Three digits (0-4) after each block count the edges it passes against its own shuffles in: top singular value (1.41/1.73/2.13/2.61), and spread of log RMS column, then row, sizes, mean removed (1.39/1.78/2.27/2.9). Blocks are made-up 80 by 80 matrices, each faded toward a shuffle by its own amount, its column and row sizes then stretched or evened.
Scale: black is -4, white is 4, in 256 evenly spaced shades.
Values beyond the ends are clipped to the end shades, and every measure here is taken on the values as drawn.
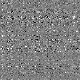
1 2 4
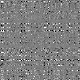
3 3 4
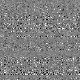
2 1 4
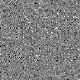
2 1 2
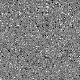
1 1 1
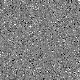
0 1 1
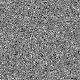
2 1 1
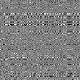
4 0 4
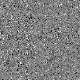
2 2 1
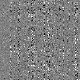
1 4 1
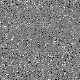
0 1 2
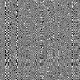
4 4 0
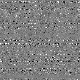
1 0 4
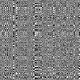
4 4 3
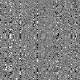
3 4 1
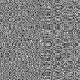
4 2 0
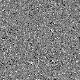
0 2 1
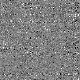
1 2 2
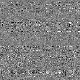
2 1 4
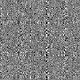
3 3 2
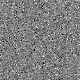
0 1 0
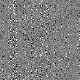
2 4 0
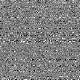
2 0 4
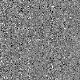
0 3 1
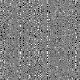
3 4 0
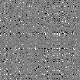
3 3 3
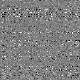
1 2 4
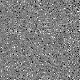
2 2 1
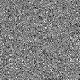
2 1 0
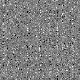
2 2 0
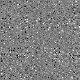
1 1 2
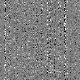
1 4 0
